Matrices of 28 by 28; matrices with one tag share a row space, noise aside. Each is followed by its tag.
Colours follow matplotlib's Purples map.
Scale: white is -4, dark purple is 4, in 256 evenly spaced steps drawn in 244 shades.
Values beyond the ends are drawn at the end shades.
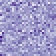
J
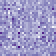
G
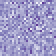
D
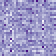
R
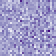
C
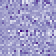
C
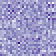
G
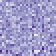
J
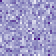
J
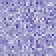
D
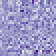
C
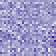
G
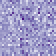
C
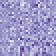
C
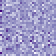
J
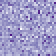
C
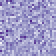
J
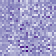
C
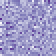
J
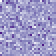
J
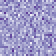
D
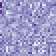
J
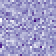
J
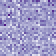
G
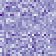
J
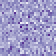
C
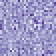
D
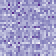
G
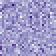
J
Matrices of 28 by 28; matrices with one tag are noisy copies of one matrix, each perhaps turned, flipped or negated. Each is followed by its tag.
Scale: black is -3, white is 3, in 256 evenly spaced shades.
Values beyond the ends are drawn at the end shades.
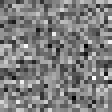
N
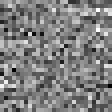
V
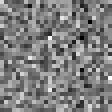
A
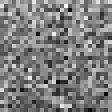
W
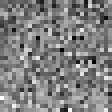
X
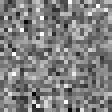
N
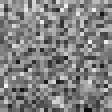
W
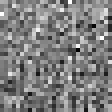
X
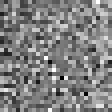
X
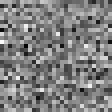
N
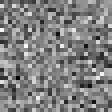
N
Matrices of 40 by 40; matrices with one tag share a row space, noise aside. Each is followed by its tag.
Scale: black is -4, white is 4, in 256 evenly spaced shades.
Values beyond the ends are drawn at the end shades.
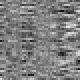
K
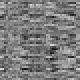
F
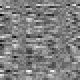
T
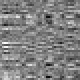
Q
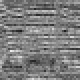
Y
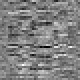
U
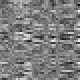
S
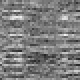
Y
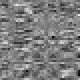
S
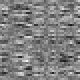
S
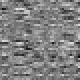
S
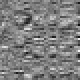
S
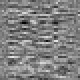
U
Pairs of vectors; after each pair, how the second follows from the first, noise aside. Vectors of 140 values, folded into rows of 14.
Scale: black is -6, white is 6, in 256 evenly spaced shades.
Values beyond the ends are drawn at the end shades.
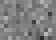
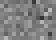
wrapped around.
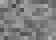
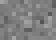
wrapped around, partly zeroed.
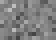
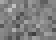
copied.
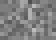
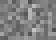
copied.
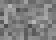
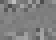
wrapped around, partly zeroed.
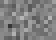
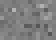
wrapped around, partly zeroed.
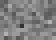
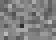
copied.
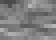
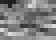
scaled up.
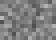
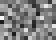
scaled up.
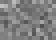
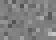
reversed, partly zeroed.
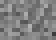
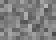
copied.
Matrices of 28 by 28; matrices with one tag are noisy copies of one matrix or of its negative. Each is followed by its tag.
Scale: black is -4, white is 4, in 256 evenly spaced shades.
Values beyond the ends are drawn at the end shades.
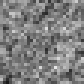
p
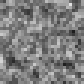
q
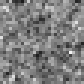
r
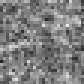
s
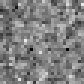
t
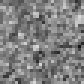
r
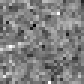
s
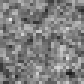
p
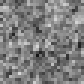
r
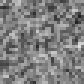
r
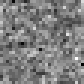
s
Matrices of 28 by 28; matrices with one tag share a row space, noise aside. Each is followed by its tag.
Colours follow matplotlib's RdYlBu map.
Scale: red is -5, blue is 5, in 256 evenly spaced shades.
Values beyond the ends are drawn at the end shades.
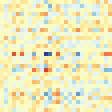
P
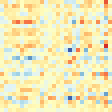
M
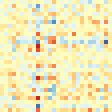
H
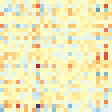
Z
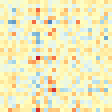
H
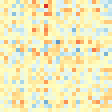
P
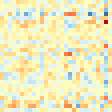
M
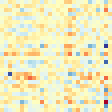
M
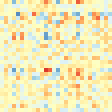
P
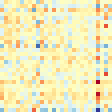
Z
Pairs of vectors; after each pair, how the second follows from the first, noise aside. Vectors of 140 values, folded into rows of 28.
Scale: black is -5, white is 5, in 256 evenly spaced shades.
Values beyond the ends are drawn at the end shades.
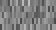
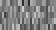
negated.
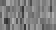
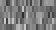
sign-scrambled.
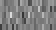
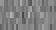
shrunk.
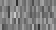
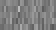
wrapped around, negated, shrunk.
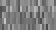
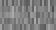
wrapped around, negated, shrunk.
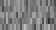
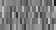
sign-scrambled.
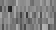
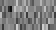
copied.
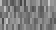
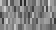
copied.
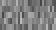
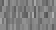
reversed, negated, shrunk.
